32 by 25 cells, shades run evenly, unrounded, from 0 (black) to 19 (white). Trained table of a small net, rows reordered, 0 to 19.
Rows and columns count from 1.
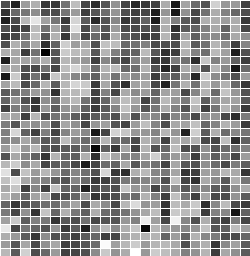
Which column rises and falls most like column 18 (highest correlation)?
16
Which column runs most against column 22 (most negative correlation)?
18
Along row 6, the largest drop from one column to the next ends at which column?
5
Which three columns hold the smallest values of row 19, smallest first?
10, 12, 14
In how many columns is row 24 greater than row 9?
11
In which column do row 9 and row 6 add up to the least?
24
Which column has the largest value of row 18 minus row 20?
20
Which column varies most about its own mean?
1
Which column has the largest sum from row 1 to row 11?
8
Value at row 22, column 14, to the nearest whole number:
13
